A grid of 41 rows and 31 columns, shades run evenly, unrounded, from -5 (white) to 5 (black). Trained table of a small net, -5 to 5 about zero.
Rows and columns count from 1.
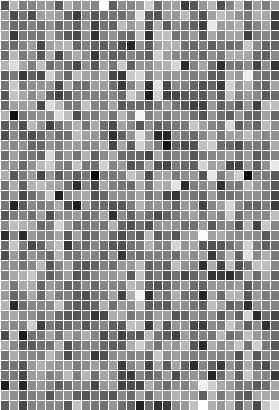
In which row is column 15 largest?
5
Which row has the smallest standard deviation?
29
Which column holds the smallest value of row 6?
18
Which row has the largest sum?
21
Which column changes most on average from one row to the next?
23
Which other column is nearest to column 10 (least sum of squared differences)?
6
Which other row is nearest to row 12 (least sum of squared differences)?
31
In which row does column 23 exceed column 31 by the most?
11
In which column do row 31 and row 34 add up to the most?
3
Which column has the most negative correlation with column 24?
28
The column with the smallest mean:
16
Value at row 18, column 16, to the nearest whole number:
-2
